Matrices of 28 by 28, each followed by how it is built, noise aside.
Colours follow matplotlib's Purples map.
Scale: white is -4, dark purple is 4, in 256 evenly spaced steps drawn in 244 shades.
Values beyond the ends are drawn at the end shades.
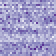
blocks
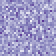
noise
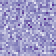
noise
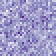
noise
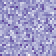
noise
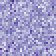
noise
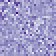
block diagonal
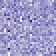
uneven columns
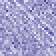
Toeplitz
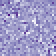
block diagonal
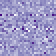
uneven rows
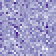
uneven columns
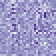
low rank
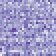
blocks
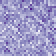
Toeplitz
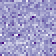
uneven rows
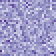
noise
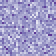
noise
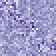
block diagonal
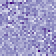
block diagonal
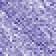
Toeplitz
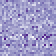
uneven rows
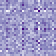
low rank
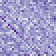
Toeplitz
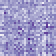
blocks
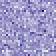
uneven rows
